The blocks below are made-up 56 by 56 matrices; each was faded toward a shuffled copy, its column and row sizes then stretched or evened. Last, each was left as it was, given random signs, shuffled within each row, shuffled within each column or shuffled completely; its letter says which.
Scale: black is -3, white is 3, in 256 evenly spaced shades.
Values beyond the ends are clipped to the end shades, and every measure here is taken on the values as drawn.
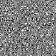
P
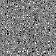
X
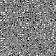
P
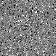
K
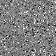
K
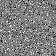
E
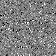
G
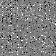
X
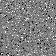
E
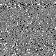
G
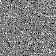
G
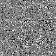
X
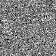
G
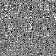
P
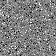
E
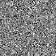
X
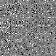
P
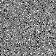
K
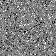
E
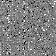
K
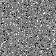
K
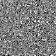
X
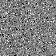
G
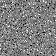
E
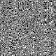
P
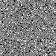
G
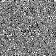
G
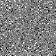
P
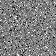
E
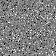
E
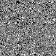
X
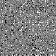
P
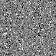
K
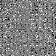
P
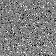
E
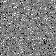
G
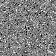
E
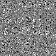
X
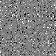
P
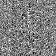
K
